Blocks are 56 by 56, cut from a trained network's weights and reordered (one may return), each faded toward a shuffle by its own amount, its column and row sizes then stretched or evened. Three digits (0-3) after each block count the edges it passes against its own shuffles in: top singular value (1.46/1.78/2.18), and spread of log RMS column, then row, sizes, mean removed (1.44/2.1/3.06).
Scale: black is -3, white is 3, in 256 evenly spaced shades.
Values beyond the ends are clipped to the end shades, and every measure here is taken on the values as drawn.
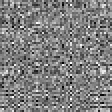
3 2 1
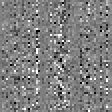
0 3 1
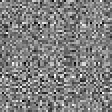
3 1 2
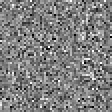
0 1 1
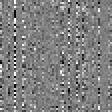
2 3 0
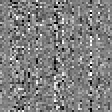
1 3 0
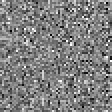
1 2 0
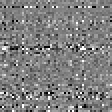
0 2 3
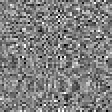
2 1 1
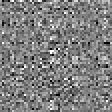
3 2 2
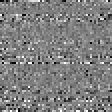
0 1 3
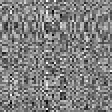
3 2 0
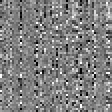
2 3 0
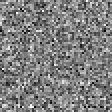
1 0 1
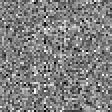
0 1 1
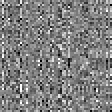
3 3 0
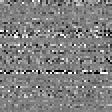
1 0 3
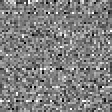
0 0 2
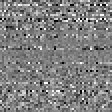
1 0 3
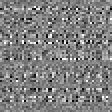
3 1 3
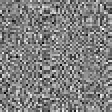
3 1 0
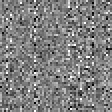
0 2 0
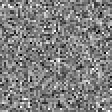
0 0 0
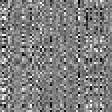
3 3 1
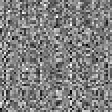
3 2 0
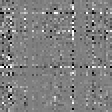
2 3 2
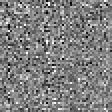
0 2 1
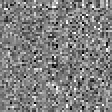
2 2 0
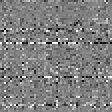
2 1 3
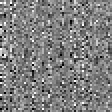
1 3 0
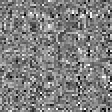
2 2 1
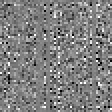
0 3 1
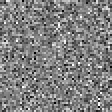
0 1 0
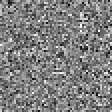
1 2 0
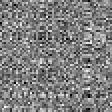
3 1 1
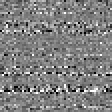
2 0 3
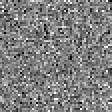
0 0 1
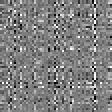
3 3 2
